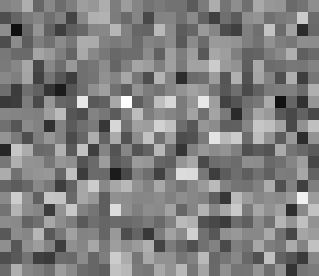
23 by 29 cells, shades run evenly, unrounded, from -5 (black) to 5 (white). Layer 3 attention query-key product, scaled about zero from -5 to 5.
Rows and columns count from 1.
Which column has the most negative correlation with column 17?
20
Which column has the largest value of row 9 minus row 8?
12
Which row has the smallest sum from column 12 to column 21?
2
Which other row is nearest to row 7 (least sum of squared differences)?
1
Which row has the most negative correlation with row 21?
13
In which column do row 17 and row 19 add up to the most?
28
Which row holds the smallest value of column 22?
10
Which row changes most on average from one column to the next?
9
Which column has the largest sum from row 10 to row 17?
24
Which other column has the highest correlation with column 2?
6
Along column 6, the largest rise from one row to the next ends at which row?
17
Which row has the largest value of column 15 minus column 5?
11
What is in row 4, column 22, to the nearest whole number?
1
